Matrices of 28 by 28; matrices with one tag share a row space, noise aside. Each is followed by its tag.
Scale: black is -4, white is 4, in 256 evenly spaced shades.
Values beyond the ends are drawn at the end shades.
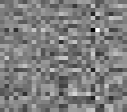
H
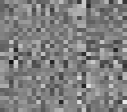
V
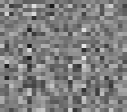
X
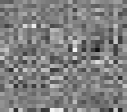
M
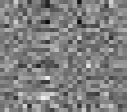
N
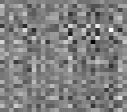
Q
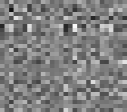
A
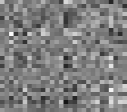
A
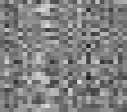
N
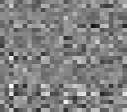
A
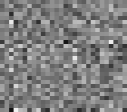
A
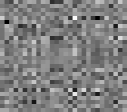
M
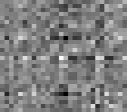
H
